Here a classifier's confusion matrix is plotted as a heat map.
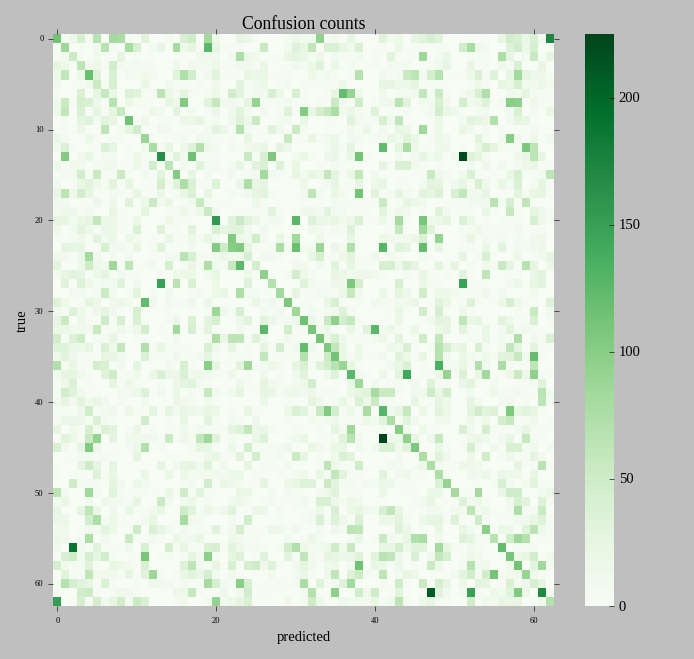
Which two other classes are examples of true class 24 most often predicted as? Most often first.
4, 16
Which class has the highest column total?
48
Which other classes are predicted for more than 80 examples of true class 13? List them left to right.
1, 17, 27, 38, 51
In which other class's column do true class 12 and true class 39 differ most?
59
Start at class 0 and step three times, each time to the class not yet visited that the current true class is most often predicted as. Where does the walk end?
30
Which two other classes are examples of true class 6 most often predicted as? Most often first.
36, 37
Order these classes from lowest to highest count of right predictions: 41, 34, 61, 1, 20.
1, 34, 41, 20, 61
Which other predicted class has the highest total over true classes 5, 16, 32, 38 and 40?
26
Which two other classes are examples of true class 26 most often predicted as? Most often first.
54, 30
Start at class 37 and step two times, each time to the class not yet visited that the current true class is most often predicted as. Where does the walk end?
41
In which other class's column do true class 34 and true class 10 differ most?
31
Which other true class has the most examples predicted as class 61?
58
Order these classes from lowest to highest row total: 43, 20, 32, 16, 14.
14, 43, 16, 32, 20
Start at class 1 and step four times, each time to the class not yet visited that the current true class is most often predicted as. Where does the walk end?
29
